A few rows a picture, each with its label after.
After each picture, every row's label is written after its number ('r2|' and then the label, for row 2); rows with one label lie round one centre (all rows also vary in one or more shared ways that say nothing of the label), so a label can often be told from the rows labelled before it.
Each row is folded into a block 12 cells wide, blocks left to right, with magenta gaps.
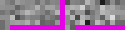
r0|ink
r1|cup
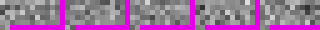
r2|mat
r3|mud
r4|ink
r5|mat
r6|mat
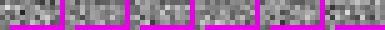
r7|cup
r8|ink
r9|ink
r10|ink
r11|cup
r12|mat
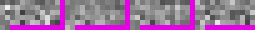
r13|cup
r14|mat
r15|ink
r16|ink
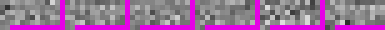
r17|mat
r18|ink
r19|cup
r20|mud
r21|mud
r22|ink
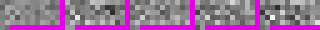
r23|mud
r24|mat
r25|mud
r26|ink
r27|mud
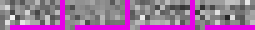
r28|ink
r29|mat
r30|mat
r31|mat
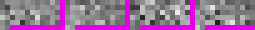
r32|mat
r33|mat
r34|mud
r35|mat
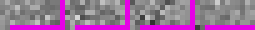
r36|mat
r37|ink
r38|cup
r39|cup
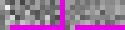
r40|ink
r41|ink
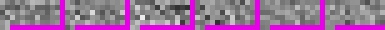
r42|mat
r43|ink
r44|mat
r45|mat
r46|ink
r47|cup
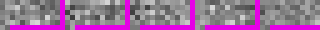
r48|mat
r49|mat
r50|mud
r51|mat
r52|mud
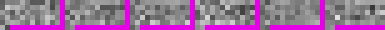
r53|mud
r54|mat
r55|mud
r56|mat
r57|mud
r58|cup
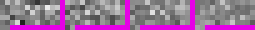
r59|ink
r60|ink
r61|ink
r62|mat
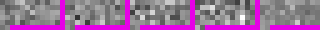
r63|cup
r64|mat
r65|mat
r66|mud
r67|mat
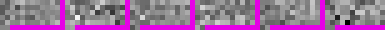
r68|mud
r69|mat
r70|cup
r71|mud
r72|cup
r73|cup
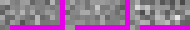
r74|mat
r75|mat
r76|ink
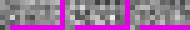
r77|cup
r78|ink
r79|mud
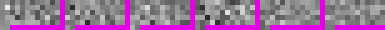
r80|ink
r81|mat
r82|mat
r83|mud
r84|ink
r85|ink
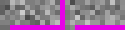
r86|mud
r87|mud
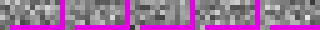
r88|ink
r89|ink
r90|cup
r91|mat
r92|ink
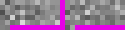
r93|mud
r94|ink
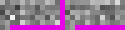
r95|mud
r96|mat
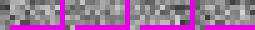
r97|mud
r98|ink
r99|mat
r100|mud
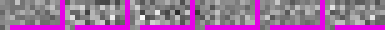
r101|ink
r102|ink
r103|ink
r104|mud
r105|ink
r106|ink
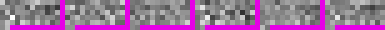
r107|mat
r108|cup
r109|mud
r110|ink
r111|mat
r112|mat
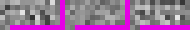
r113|mat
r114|cup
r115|ink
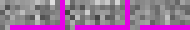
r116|mat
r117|mat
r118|mat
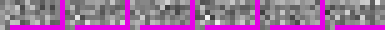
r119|mat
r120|mud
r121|mat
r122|mud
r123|mud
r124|mat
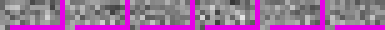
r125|mud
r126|mat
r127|ink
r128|cup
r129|mat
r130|ink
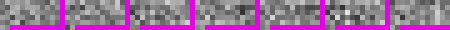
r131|mat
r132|ink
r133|mud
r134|mat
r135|mat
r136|mud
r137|mud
